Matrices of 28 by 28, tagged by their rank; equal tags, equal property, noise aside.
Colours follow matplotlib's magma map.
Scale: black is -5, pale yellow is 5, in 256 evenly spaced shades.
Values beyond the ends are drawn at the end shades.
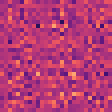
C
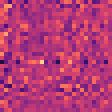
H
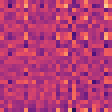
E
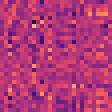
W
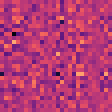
W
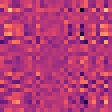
E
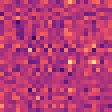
C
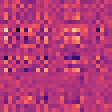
E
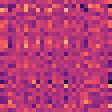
E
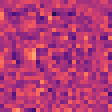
W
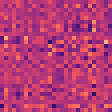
C
